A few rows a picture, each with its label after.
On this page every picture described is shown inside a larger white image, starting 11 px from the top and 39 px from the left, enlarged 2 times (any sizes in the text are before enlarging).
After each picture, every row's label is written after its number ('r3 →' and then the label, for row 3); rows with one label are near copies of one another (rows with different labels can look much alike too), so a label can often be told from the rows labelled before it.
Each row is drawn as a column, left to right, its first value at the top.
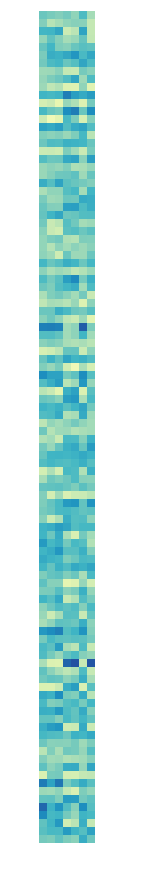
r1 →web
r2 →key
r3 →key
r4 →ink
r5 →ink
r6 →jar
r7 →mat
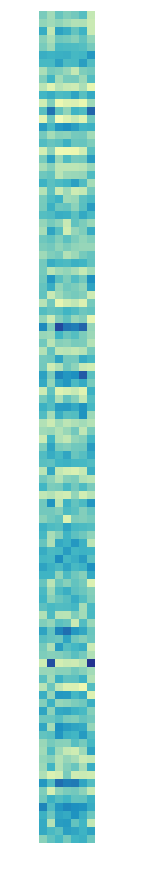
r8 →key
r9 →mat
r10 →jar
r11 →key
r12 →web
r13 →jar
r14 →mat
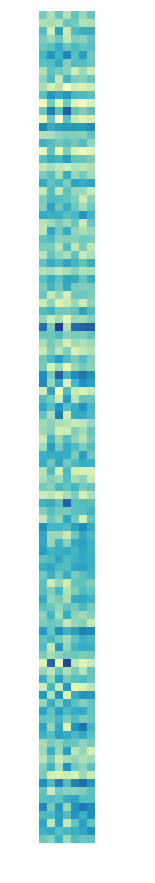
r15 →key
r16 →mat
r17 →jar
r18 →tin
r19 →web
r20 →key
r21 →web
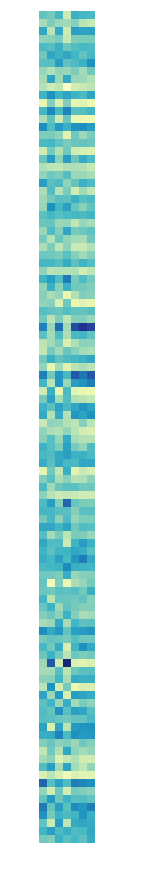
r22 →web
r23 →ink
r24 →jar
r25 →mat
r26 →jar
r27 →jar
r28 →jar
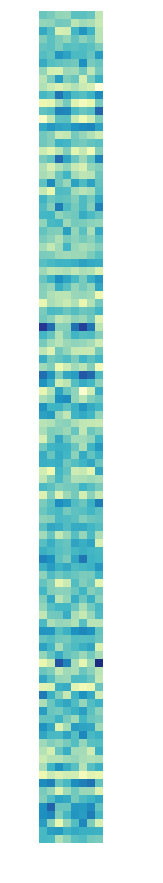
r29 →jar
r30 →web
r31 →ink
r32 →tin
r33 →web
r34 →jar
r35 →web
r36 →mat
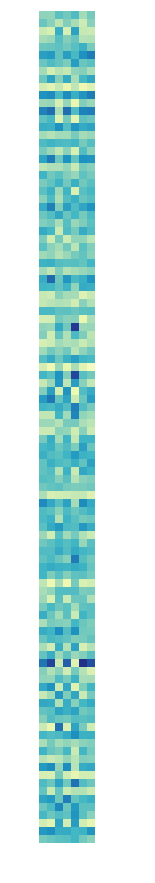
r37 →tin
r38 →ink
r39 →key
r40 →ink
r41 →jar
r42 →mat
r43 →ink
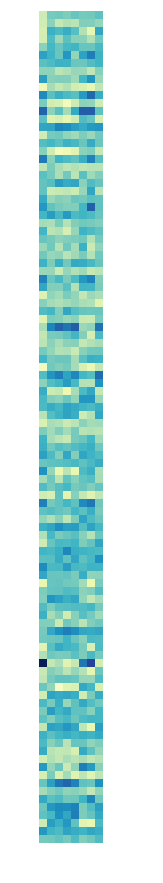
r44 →mat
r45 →key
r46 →web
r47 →key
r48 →web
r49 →tin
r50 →ink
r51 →jar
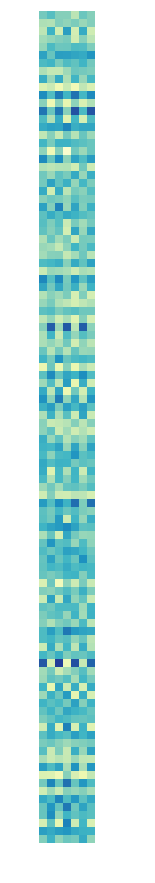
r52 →ink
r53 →web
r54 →ink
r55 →key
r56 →tin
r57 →jar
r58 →tin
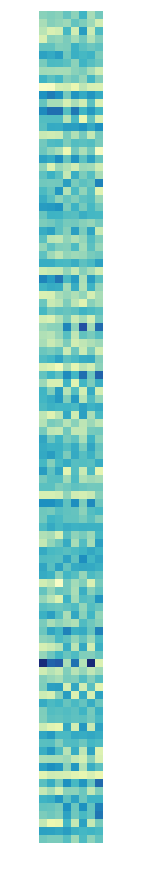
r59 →mat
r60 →tin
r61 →ink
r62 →web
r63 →tin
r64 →jar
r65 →mat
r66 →web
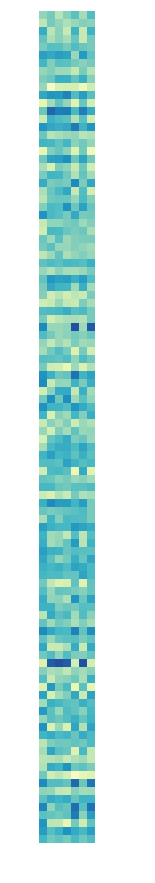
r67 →key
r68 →tin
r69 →mat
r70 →ink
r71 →web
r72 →mat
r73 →web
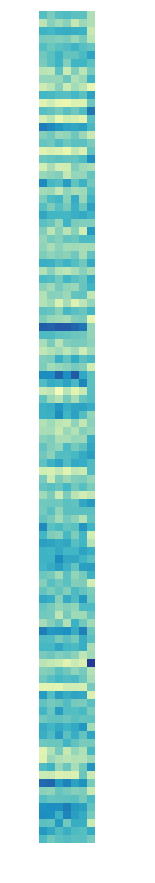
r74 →web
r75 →web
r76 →jar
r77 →web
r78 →jar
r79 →key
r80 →mat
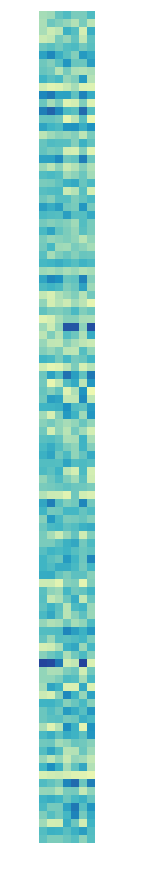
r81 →mat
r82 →tin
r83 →ink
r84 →jar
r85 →web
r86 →ink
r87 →jar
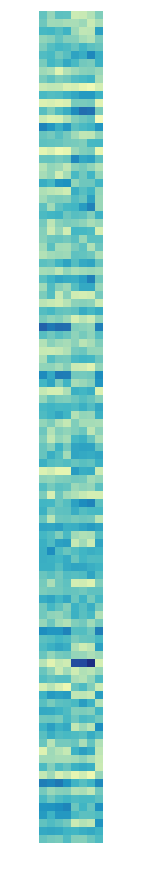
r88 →web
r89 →key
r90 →web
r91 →web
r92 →mat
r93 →mat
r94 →mat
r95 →key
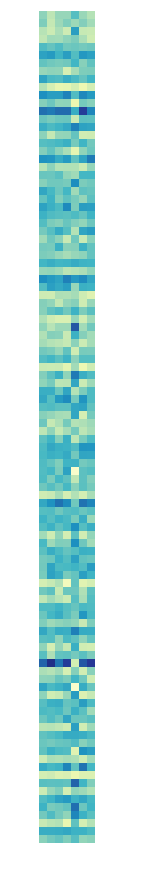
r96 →ink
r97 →mat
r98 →tin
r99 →ink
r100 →web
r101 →tin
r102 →mat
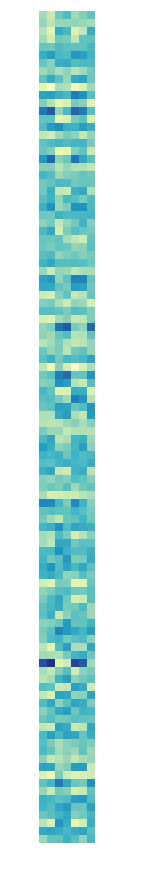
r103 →mat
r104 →mat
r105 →key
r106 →jar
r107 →ink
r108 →ink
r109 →jar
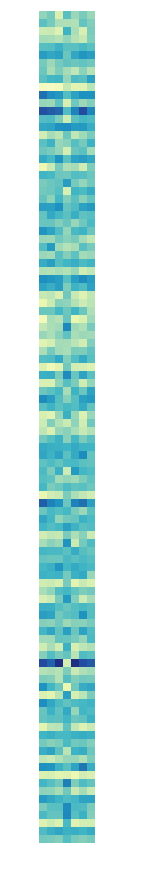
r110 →tin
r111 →tin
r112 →mat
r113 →web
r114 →mat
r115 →tin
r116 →ink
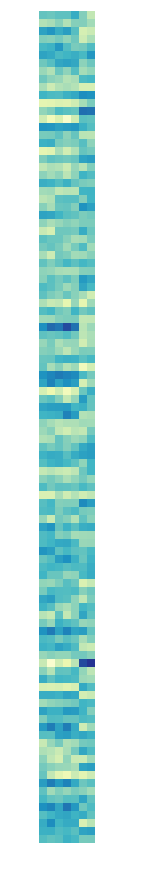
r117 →key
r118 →key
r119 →jar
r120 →jar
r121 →jar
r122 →tin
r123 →mat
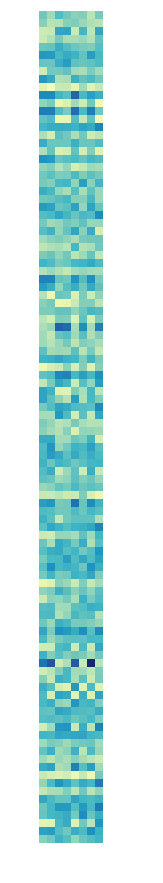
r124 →ink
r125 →mat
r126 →jar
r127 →jar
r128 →tin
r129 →web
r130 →mat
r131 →key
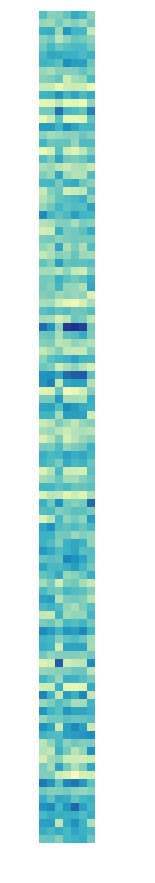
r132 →key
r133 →key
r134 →tin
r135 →jar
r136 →jar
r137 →jar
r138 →tin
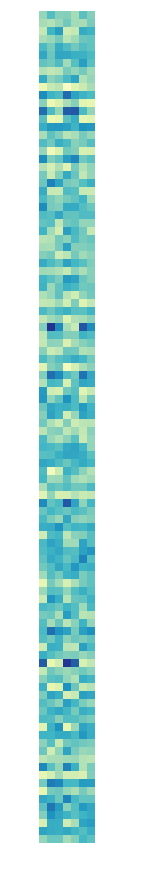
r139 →ink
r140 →web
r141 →key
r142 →tin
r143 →mat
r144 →jar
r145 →key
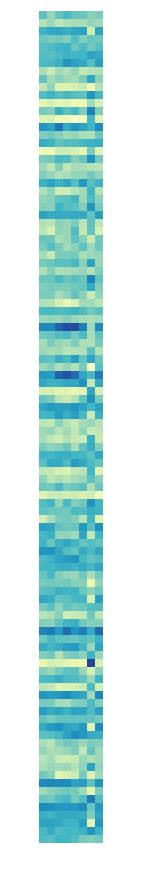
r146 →key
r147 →key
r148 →jar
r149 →jar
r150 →jar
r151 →key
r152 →ink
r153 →key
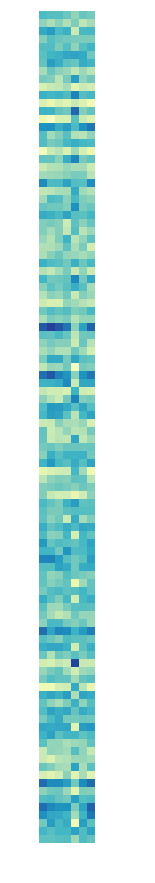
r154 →web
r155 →jar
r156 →jar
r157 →key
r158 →ink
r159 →key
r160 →web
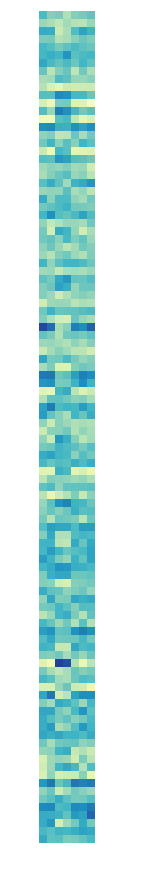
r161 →jar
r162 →key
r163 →mat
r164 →mat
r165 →web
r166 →key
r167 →web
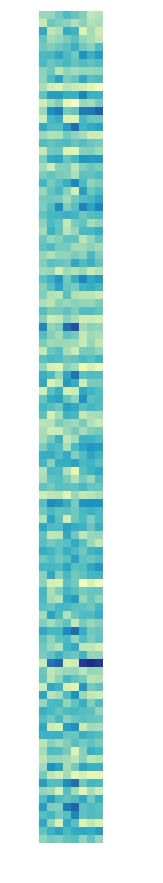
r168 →key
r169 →tin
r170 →ink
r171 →key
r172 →web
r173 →ink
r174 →mat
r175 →mat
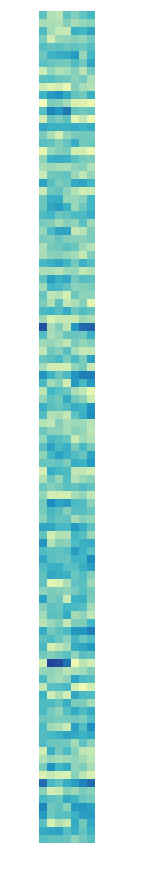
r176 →web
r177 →mat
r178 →mat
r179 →tin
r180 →key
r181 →web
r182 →jar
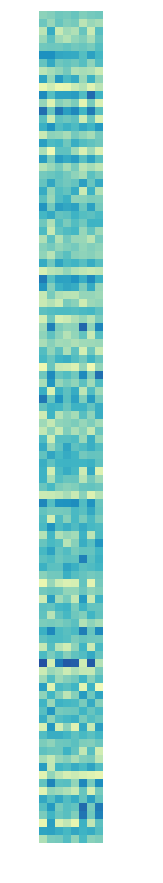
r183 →ink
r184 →key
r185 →ink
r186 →mat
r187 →ink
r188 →web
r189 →ink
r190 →web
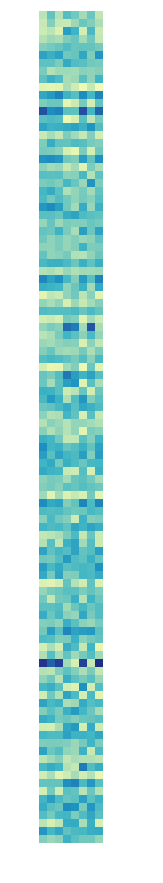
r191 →mat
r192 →ink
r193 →mat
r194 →jar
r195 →key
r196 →tin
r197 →web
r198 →mat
